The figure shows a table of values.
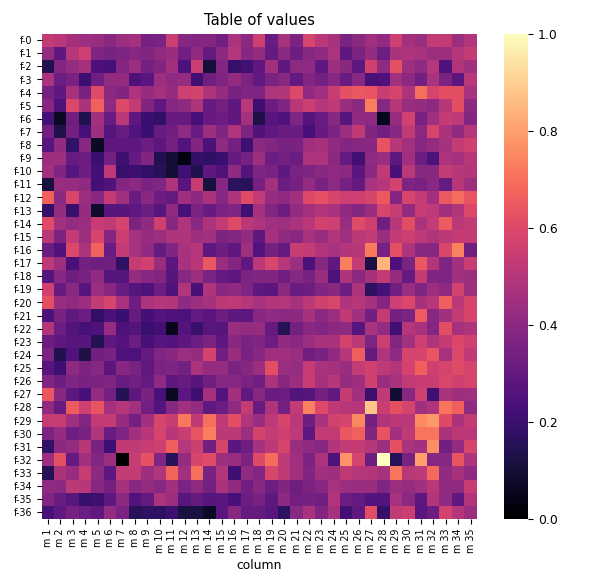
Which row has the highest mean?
f-29
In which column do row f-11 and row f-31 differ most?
m 32
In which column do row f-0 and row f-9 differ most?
m 11
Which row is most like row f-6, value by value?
f-7
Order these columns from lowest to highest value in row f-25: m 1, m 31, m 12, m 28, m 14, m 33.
m 1, m 12, m 14, m 28, m 33, m 31
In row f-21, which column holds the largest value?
m 31
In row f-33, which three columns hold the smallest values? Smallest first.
m 1, m 16, m 6
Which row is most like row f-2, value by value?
f-11
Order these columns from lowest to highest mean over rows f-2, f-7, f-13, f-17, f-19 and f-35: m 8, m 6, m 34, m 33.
m 6, m 8, m 33, m 34
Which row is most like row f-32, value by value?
f-17
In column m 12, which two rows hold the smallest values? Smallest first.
f-9, f-36
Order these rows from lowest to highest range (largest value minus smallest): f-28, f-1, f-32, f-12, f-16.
f-1, f-12, f-16, f-28, f-32
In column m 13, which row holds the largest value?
f-33
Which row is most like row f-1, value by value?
f-34
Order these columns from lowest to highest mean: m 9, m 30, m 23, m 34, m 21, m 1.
m 9, m 1, m 21, m 23, m 30, m 34
